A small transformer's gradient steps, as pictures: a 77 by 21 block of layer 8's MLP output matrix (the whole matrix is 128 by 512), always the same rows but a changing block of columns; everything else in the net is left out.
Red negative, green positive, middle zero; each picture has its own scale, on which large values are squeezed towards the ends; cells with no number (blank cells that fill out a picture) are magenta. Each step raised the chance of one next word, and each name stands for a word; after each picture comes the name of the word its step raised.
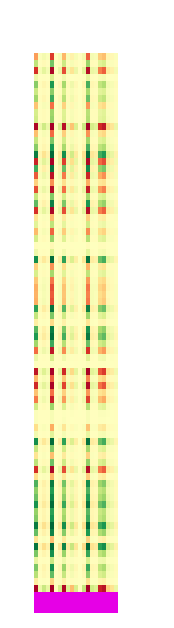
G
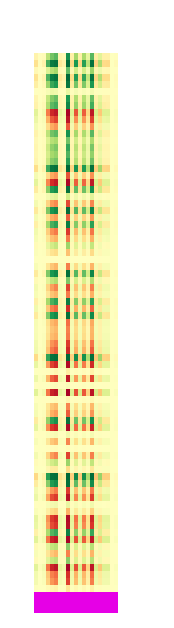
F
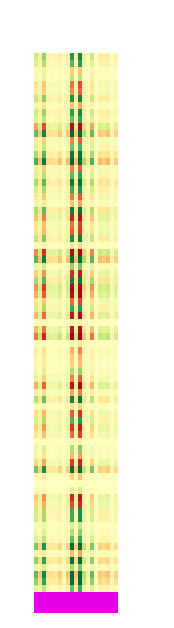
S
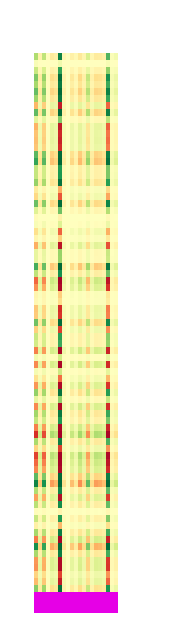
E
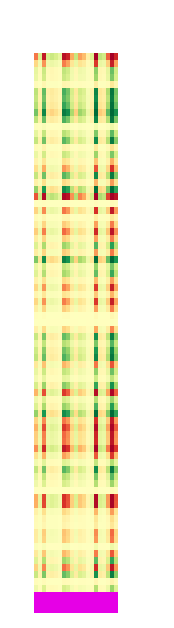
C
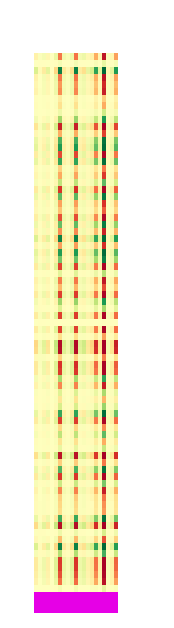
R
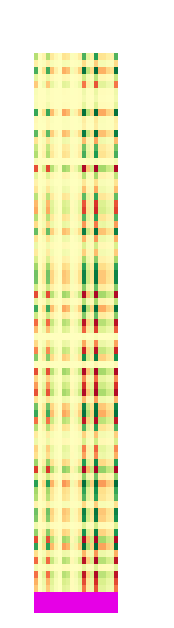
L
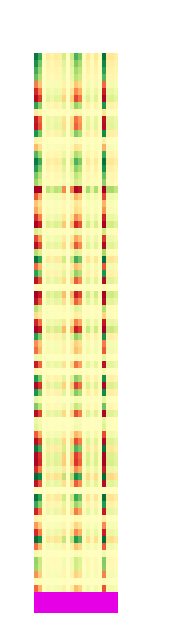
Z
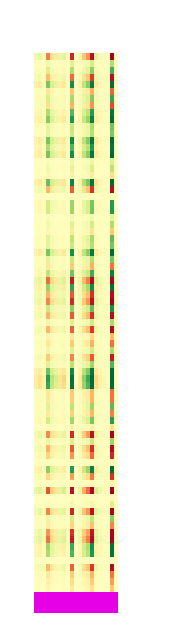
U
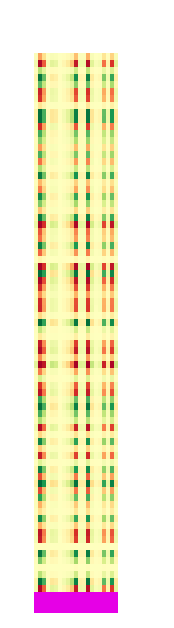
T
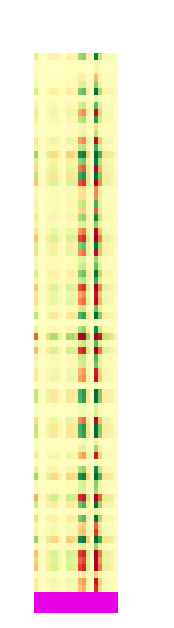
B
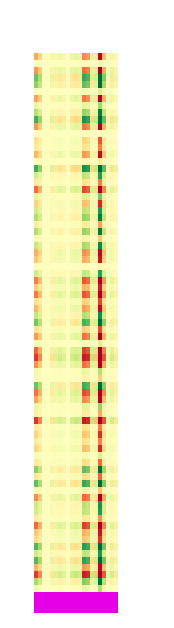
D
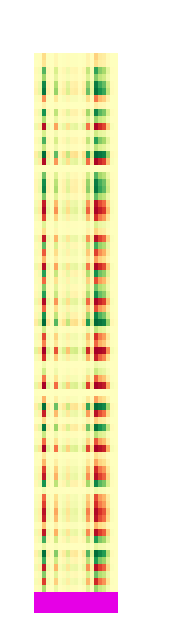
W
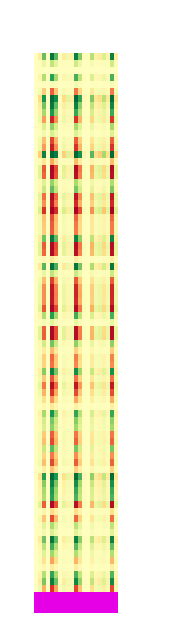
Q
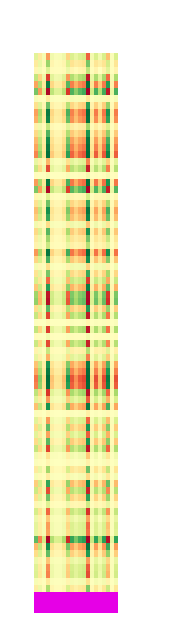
U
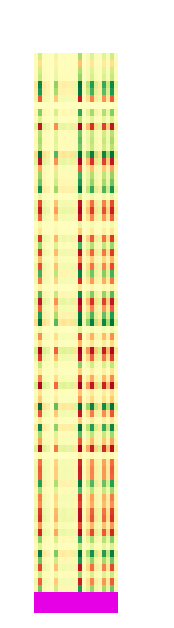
W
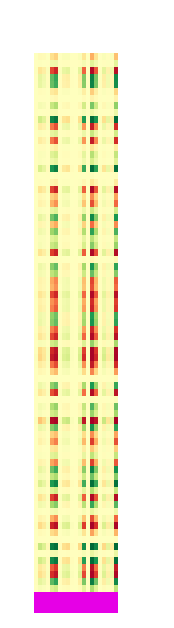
D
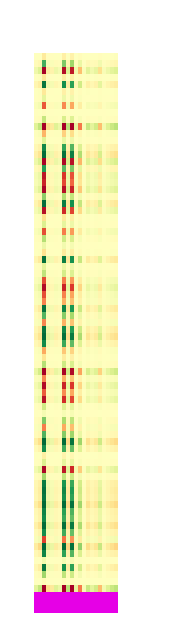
G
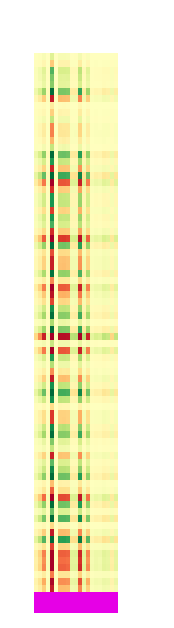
B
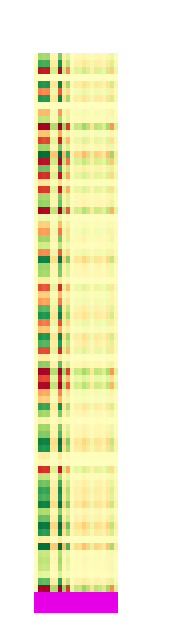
G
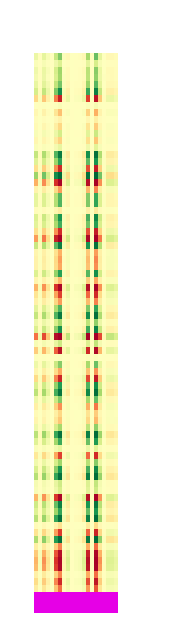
B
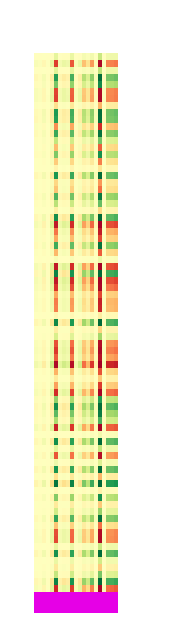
T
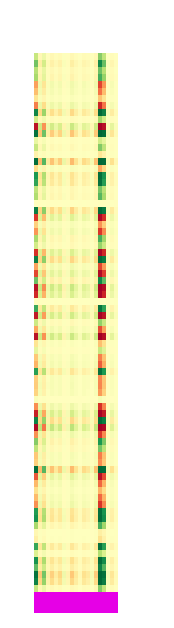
S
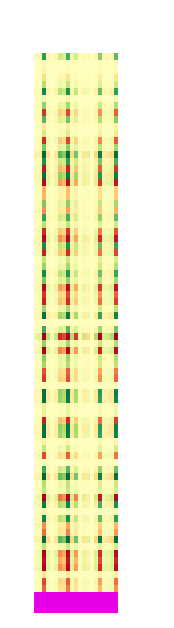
B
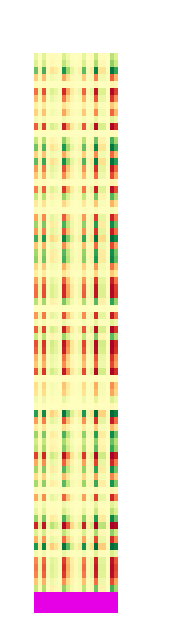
R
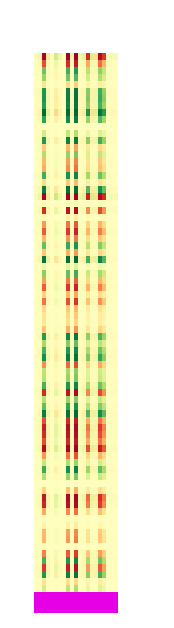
C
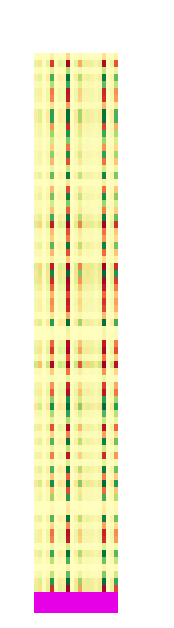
T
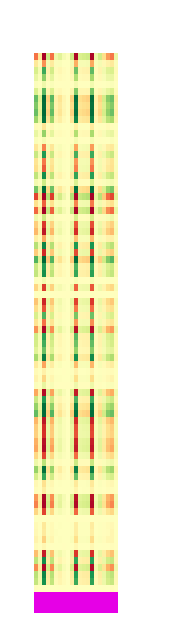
C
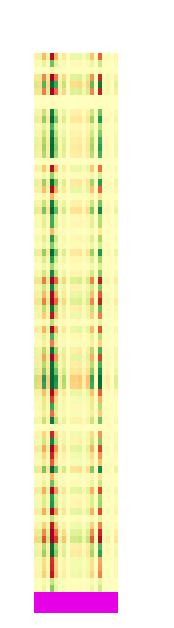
U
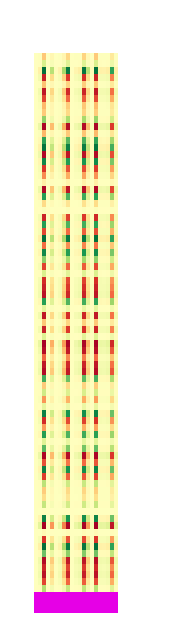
R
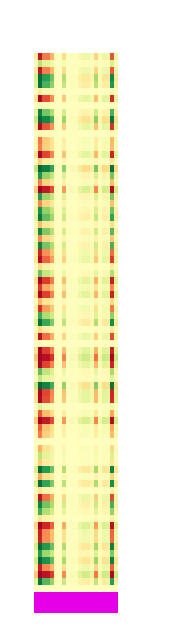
D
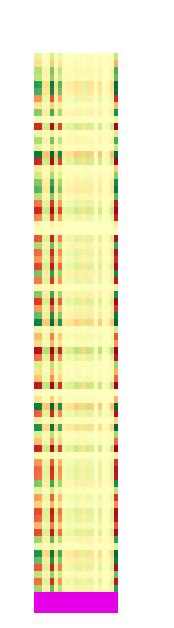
W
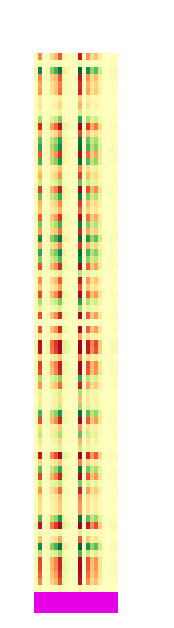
R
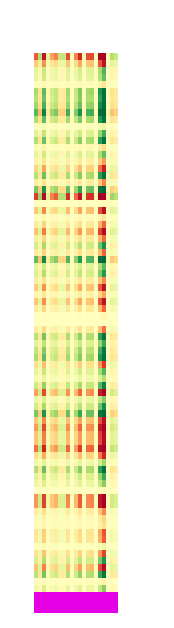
C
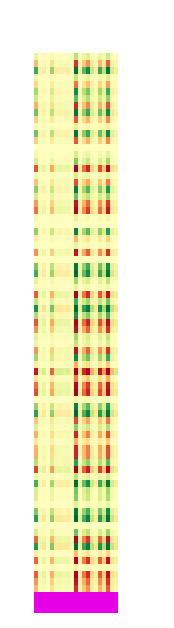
L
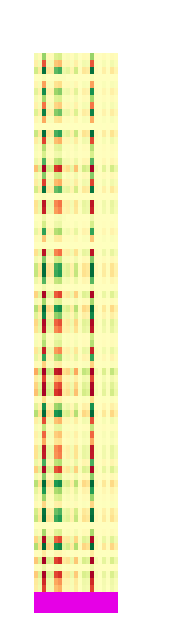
L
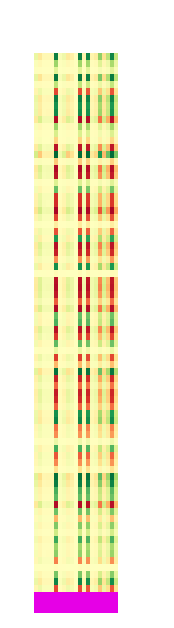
Q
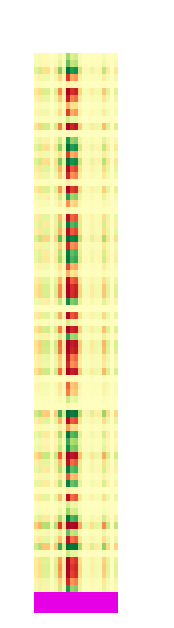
R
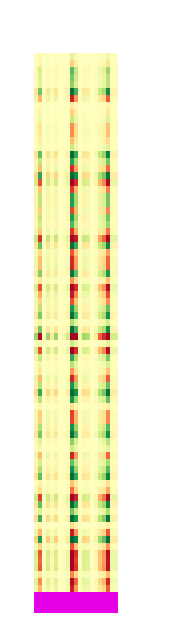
B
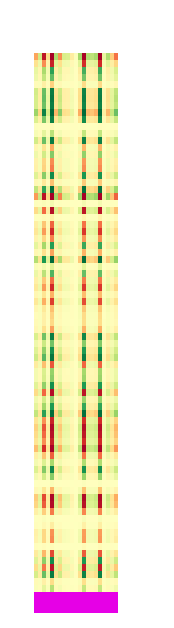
C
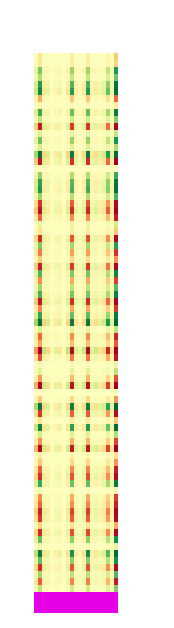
W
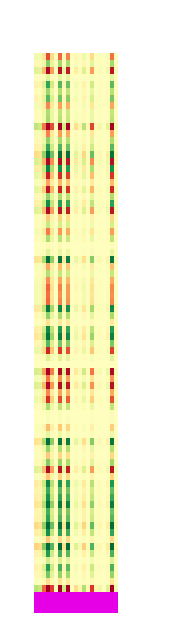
G
